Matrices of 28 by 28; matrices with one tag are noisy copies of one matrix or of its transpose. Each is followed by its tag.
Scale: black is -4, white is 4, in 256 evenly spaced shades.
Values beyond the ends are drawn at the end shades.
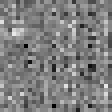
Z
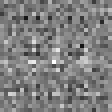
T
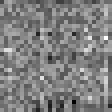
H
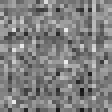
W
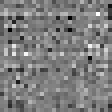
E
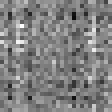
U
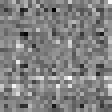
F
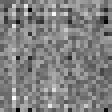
E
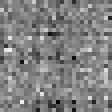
H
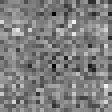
Z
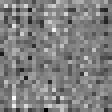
E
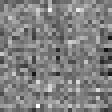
H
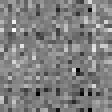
W
